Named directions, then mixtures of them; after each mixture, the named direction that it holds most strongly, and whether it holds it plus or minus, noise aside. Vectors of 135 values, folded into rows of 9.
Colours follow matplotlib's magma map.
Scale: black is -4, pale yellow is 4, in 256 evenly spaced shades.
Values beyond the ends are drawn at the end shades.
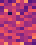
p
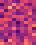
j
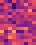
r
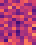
j, plus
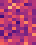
j, plus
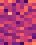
p, minus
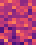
r, minus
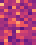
j, minus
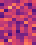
j, plus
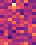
r, minus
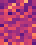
p, plus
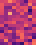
p, minus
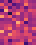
j, minus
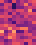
r, plus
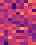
r, plus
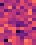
j, plus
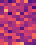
p, plus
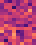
r, plus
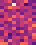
j, plus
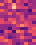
r, minus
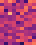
p, minus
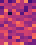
p, plus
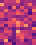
j, minus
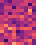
r, plus
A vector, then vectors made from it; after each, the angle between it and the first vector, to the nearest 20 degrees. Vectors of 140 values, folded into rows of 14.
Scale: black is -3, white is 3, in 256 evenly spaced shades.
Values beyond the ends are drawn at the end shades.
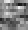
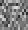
80 degrees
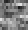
160 degrees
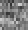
140 degrees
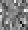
100 degrees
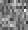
120 degrees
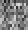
120 degrees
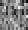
100 degrees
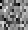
80 degrees
